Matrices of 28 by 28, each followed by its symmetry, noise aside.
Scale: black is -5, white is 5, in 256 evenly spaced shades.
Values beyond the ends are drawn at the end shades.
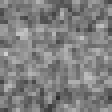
same after a half turn.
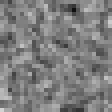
no symmetry.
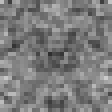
mirrored left to right.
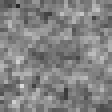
same after a half turn.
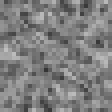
same after a half turn.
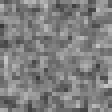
antisymmetric.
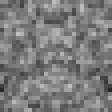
mirrored left to right.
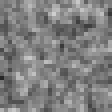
antisymmetric.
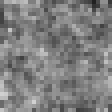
antisymmetric.
